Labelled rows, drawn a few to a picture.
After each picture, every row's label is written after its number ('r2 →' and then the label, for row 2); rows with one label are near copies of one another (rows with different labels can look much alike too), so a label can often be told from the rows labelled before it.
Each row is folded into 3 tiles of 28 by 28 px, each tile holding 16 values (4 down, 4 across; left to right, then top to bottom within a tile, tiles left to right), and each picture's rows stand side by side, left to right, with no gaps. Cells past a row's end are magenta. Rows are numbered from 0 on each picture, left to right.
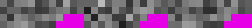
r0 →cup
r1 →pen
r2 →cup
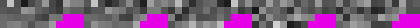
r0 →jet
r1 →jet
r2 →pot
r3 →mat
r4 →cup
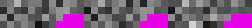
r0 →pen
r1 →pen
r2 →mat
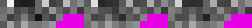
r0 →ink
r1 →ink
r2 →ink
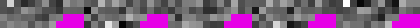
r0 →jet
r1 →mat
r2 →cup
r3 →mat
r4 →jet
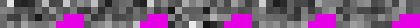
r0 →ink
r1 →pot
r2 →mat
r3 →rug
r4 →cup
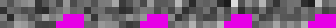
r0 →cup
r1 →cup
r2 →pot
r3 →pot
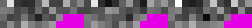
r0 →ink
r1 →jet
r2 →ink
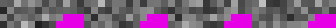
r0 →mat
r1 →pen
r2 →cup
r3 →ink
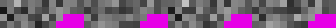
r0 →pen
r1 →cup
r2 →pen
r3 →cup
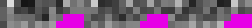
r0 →rug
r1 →ink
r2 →pot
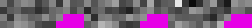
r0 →cup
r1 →cup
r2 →jet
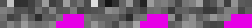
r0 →ink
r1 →jet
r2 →cup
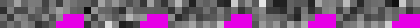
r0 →pen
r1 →mat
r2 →pot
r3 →rug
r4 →pot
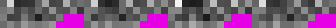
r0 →ink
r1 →ink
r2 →ink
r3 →ink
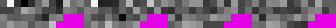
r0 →jet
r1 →ink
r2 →cup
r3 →cup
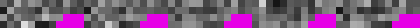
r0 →mat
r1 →mat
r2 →cup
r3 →rug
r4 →cup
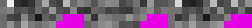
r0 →ink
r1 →cup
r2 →ink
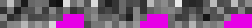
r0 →pot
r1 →rug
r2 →ink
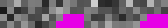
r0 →pen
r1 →ink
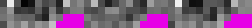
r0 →rug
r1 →jet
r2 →rug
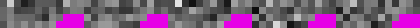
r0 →rug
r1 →cup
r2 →jet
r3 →mat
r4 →pen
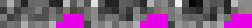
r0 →pot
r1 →rug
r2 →rug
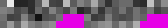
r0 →ink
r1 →pot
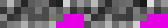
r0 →pot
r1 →pot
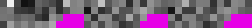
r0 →rug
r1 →pen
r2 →pen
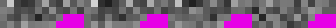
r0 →ink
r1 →ink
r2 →jet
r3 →pen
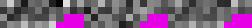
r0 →pot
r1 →pen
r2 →pot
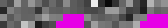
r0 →mat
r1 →jet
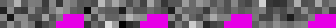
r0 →pen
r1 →mat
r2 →mat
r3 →ink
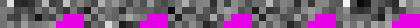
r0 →ink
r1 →mat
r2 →pen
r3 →pen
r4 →rug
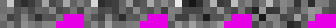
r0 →ink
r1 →ink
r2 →ink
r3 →pen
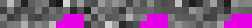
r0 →pot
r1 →mat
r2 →jet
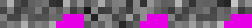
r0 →pot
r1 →pen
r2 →pot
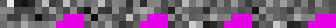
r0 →ink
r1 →pen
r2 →mat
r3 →mat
